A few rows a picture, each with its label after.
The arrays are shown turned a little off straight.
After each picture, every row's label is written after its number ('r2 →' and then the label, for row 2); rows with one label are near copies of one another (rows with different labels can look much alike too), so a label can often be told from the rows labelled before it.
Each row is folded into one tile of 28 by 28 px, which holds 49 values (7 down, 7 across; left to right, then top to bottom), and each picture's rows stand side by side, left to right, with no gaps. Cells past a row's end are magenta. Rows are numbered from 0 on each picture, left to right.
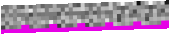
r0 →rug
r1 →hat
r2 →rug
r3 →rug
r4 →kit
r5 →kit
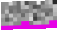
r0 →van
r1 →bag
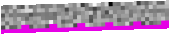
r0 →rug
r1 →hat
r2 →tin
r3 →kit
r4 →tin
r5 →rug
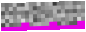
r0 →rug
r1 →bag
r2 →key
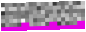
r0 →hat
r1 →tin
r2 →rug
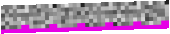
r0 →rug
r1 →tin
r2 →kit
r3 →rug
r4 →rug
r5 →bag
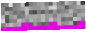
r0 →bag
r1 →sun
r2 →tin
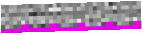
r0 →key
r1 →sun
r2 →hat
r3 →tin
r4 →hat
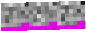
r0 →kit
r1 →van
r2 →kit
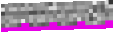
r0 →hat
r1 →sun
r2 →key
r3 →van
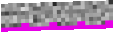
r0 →sun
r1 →bag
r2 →rug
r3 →tin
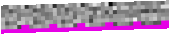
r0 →tin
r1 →bag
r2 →tin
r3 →kit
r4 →hat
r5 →sun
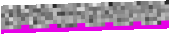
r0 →van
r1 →bag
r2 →sun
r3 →kit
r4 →tin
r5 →tin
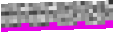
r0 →sun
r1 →sun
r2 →tin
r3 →van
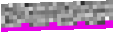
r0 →bag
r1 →hat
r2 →tin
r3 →key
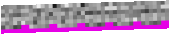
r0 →key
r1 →kit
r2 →kit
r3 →sun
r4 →hat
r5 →sun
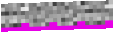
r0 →sun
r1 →tin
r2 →tin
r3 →sun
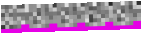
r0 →rug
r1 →van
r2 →van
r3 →bag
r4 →van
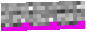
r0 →key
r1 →hat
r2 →sun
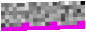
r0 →rug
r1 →tin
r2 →kit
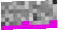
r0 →rug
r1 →bag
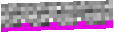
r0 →key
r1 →key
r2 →hat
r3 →sun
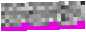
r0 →rug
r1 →hat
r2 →bag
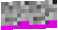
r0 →tin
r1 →tin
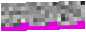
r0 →key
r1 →tin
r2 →bag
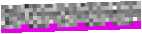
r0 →bag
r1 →rug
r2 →van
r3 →rug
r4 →hat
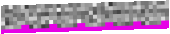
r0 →bag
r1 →key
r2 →hat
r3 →van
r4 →sun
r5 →rug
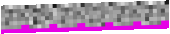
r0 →kit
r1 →bag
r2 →kit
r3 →tin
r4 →kit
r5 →kit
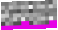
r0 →key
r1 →hat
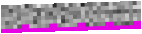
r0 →tin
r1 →kit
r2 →bag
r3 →rug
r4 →sun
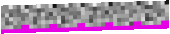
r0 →van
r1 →kit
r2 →bag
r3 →kit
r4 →tin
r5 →bag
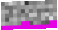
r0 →kit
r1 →key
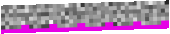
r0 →rug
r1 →key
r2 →van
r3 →tin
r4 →rug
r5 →kit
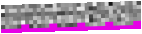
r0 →hat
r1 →rug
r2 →sun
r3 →bag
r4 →van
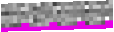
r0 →sun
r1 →bag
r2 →hat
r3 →hat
